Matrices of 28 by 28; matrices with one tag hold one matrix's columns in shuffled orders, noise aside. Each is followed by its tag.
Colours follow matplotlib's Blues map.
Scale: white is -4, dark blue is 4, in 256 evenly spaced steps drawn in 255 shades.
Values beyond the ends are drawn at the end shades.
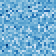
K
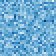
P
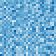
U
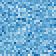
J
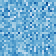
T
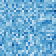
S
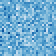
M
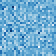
M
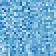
T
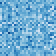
M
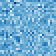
S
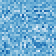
K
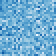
U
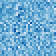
M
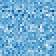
K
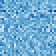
K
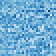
K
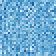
T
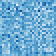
T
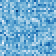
S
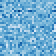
K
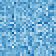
M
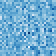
M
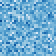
P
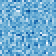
S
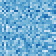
K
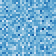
U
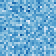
U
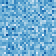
U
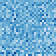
J
